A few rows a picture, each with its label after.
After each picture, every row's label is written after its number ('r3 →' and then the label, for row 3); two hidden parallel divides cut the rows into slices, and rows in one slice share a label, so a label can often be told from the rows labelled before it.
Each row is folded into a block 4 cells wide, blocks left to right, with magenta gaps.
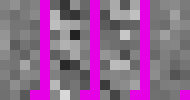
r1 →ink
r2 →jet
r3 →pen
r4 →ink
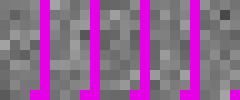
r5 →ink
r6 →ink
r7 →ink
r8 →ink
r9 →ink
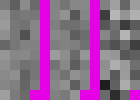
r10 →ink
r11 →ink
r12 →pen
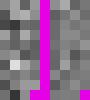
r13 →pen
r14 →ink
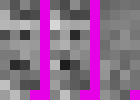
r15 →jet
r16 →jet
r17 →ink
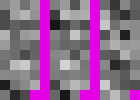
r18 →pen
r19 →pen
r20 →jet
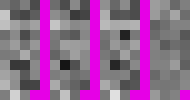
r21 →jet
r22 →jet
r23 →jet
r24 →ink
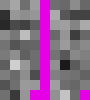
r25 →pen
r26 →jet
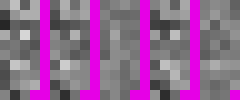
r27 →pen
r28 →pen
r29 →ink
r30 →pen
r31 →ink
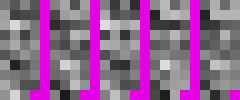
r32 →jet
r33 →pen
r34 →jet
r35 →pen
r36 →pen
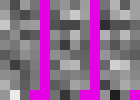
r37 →jet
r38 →pen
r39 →pen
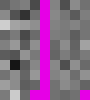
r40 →jet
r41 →ink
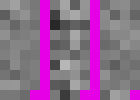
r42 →ink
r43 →pen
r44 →ink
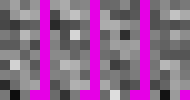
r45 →pen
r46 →pen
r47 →jet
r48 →pen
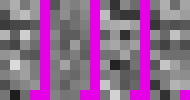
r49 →pen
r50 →ink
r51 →jet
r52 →pen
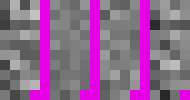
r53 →pen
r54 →ink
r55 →ink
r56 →pen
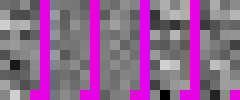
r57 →jet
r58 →ink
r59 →ink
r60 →pen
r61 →pen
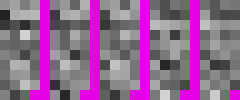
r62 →pen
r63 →pen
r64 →pen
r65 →jet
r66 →jet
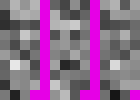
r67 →pen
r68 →jet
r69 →pen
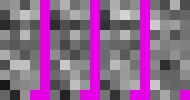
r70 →pen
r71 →pen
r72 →pen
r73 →jet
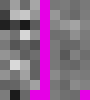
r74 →pen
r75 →ink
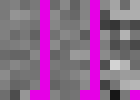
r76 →ink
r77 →ink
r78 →pen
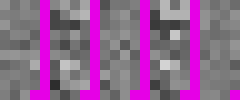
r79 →ink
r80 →pen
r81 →ink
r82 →pen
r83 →ink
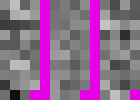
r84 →pen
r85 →ink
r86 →jet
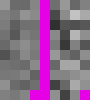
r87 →ink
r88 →pen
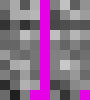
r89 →pen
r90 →pen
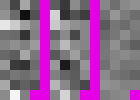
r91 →jet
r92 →jet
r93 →ink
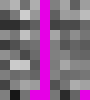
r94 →pen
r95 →pen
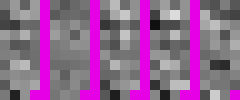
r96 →pen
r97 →ink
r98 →pen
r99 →pen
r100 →jet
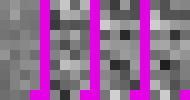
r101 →ink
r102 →pen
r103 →jet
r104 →jet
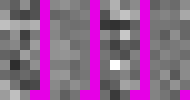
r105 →jet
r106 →ink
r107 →pen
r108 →ink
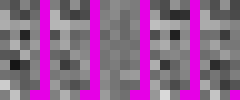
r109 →jet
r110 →jet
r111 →ink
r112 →jet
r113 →jet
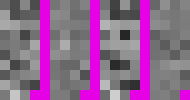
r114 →jet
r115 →ink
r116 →jet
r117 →ink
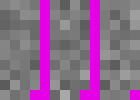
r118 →ink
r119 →ink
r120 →ink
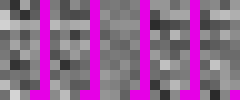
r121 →jet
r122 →jet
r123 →ink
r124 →pen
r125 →pen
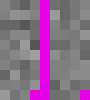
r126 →ink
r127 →ink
